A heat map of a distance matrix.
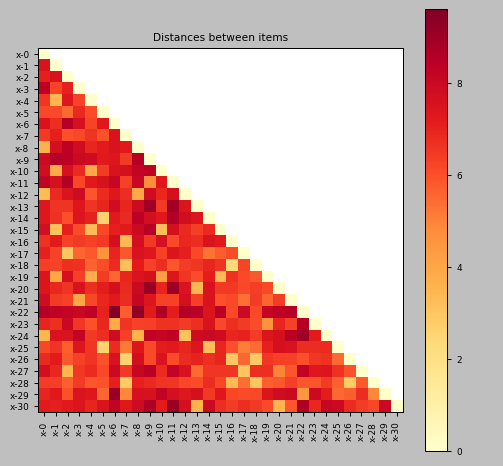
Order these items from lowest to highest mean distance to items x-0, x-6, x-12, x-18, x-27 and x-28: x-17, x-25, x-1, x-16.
x-16, x-17, x-25, x-1
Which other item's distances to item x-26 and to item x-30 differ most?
x-7
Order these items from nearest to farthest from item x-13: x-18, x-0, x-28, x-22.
x-28, x-18, x-0, x-22
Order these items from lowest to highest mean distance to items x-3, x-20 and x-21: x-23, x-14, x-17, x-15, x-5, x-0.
x-17, x-15, x-23, x-5, x-14, x-0
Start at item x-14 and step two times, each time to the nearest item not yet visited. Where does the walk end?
x-25
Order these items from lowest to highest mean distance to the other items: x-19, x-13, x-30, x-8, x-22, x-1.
x-19, x-1, x-13, x-30, x-8, x-22
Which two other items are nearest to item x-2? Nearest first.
x-17, x-27
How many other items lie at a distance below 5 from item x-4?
4
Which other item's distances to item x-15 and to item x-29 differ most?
x-10
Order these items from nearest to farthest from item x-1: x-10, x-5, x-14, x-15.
x-15, x-10, x-5, x-14
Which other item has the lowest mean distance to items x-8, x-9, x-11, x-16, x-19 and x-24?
x-18
